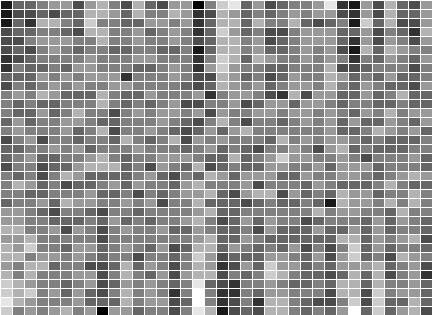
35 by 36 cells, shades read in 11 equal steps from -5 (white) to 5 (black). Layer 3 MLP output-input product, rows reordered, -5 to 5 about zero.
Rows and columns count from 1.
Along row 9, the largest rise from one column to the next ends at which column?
11
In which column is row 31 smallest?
23
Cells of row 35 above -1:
20
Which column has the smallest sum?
8
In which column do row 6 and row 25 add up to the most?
30
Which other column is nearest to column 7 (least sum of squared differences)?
14
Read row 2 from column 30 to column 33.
3 -1 2 -2
